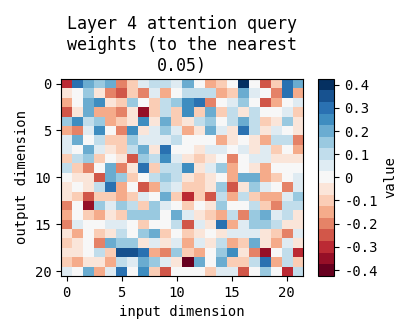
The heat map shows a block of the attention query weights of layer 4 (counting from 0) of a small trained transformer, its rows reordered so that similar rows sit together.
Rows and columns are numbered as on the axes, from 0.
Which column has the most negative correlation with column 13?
21
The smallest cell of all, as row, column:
19, 11
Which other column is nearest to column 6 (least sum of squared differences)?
10
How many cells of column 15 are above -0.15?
14
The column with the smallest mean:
0
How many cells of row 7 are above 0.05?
4
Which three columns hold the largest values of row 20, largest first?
5, 7, 2
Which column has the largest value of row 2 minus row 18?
12
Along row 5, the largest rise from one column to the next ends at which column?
6
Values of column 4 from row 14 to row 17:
-0.05 0.05 -0.05 0.2
